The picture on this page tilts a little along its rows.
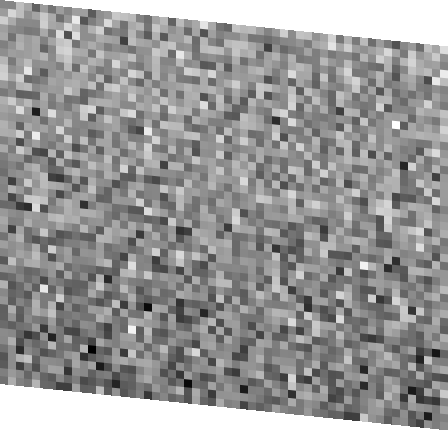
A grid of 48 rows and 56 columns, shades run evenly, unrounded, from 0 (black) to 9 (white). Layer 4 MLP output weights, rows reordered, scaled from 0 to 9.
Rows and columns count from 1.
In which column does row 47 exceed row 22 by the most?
8
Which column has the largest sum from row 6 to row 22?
37
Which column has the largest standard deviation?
23
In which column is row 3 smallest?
34
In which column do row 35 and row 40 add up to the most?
17
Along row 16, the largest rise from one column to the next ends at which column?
52
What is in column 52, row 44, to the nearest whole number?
1
